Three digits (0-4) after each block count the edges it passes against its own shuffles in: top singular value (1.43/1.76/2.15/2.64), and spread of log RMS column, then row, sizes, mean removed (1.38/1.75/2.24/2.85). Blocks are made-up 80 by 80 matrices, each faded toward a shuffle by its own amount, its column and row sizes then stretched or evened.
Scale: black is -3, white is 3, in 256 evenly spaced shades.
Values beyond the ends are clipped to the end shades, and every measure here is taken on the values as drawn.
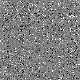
0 3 2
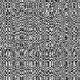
4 4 0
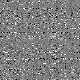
1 2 4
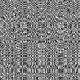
4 0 2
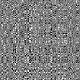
4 4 2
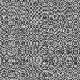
4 1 0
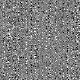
0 4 0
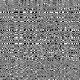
4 0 4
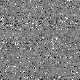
0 1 3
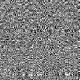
3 1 3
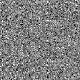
2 2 0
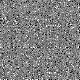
2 1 2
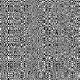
4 4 3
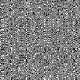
3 3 0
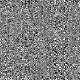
2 4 2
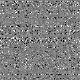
0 2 4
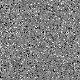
0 1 2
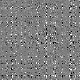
3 4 3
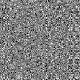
3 2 0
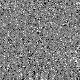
1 1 1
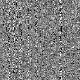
1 4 0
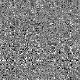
1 3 3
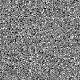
2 0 1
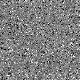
1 1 1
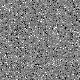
0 2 0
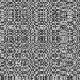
4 2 2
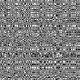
4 1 4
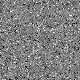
0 0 1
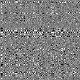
3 2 4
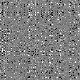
2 4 3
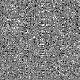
2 1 1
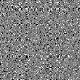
3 2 2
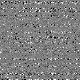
1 1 4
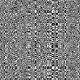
4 4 2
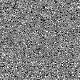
1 0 2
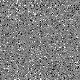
1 2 2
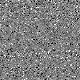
0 0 3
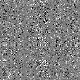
2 3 1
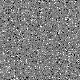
1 1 1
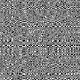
4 2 4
